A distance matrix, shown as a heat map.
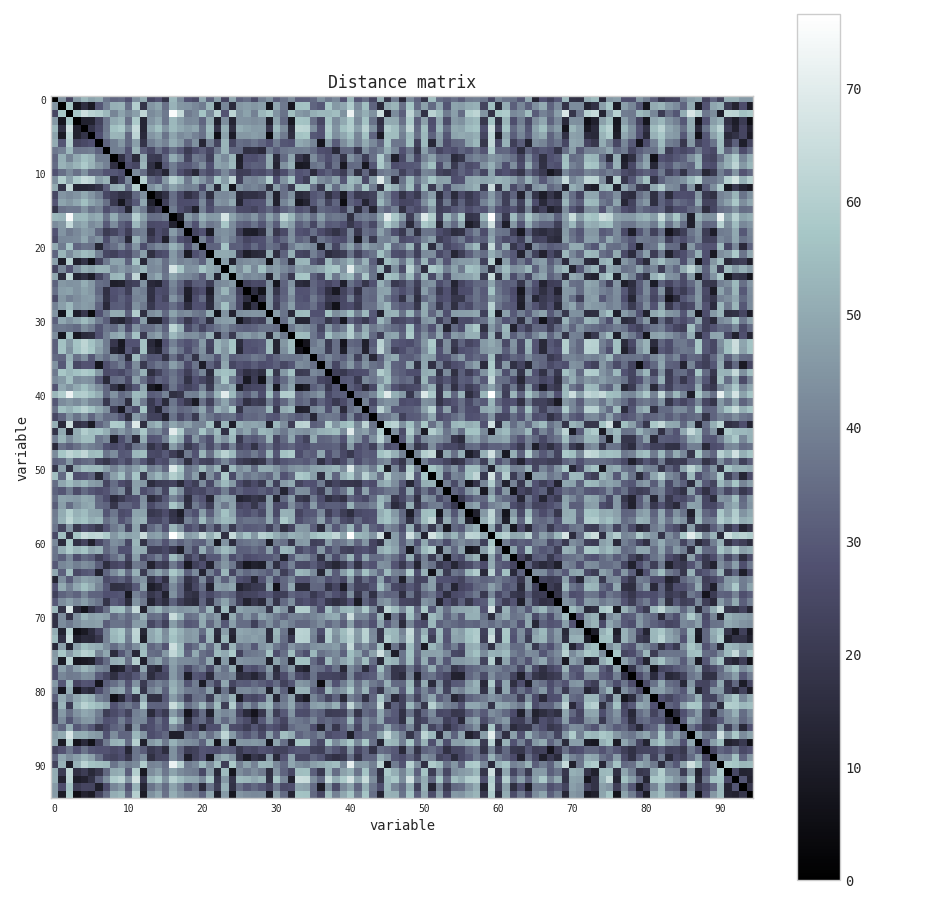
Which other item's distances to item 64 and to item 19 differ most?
51
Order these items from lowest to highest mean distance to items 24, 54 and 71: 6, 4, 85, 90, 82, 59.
85, 6, 4, 82, 90, 59
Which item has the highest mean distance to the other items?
59
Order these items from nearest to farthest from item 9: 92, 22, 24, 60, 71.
71, 60, 22, 24, 92
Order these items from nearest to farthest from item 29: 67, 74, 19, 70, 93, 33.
93, 67, 19, 70, 74, 33
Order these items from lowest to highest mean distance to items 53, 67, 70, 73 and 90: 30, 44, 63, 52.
63, 30, 44, 52
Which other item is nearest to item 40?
86
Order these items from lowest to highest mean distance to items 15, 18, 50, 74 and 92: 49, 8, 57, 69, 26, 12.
49, 26, 8, 12, 69, 57
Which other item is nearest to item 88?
67
